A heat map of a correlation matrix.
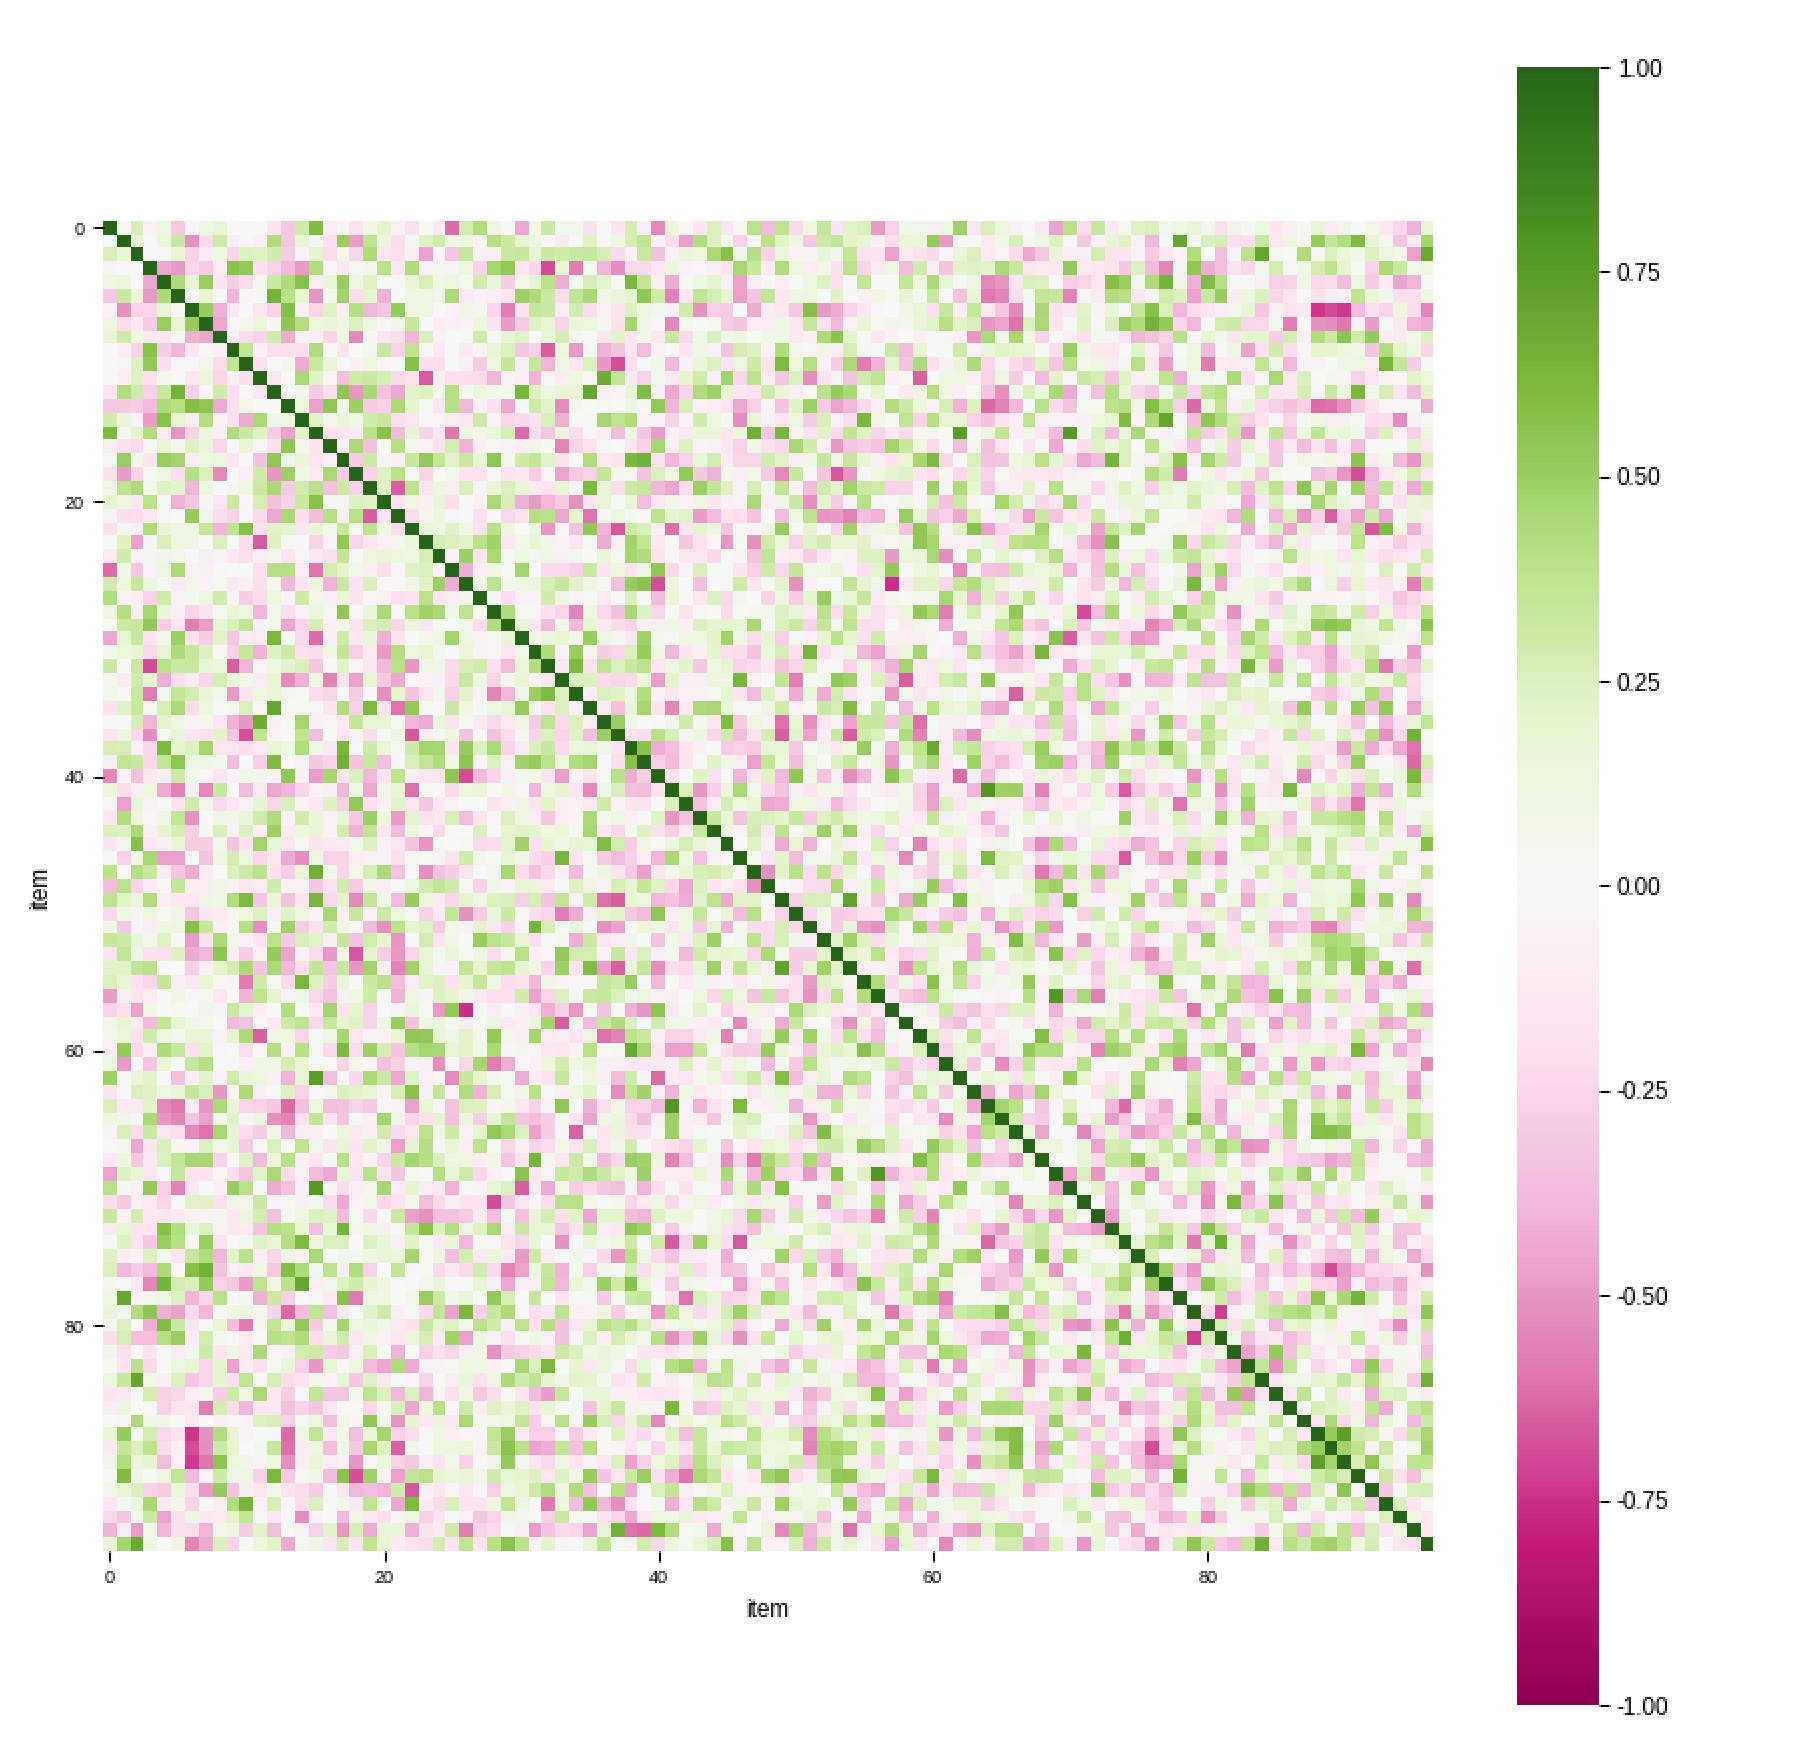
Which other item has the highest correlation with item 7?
76
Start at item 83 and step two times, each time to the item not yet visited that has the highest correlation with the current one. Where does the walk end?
34
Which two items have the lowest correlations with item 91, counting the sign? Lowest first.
18, 42
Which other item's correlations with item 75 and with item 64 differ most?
41
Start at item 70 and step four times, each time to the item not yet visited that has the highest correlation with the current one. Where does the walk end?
54
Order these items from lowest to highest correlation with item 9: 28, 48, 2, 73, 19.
2, 73, 48, 19, 28
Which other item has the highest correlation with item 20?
15
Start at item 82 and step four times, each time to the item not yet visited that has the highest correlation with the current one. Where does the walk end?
69
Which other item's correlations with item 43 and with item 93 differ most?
37
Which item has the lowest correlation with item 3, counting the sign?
32
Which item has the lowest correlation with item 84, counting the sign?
67
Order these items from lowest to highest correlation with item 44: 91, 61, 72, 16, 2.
16, 72, 61, 91, 2
